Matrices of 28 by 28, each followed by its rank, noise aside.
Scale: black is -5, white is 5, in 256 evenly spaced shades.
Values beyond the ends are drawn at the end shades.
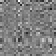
four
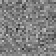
eight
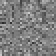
six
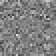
six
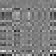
two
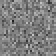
eight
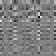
two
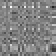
three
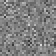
eight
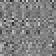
four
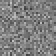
eight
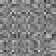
three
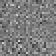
eight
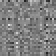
four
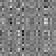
two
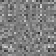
four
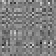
three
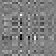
two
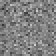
six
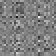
three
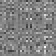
four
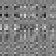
two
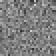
six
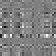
two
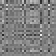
two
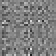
three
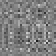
three
